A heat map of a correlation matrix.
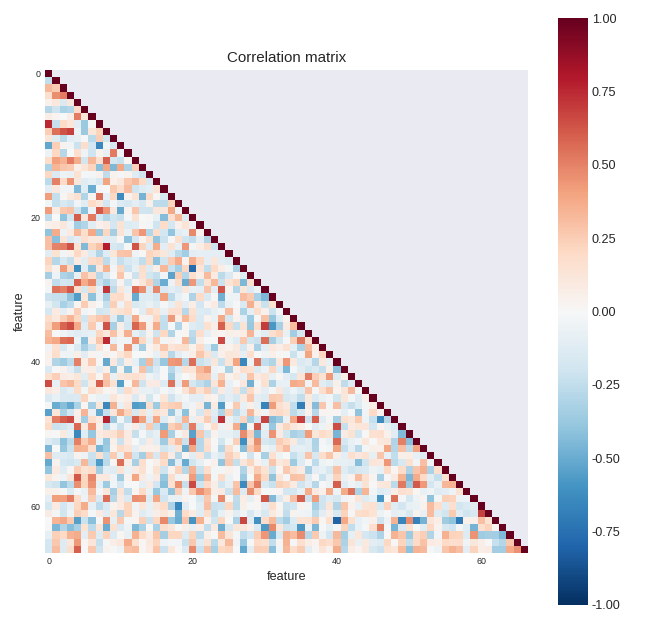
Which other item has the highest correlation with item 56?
4
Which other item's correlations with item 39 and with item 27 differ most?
20
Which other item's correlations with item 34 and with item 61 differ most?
60
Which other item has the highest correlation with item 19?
7
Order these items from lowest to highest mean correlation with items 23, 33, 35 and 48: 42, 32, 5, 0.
32, 5, 42, 0
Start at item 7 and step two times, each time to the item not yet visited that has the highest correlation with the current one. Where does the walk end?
43
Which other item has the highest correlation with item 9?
11
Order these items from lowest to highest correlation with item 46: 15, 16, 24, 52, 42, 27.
24, 15, 42, 27, 52, 16
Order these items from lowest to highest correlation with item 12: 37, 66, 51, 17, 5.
5, 51, 17, 66, 37
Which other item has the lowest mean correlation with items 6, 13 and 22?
46
